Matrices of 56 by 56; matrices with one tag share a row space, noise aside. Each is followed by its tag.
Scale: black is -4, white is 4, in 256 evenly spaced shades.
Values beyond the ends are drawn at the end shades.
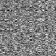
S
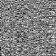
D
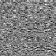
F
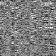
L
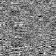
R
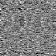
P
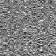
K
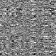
L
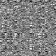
S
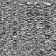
F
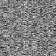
K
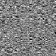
S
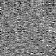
D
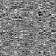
R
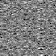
K
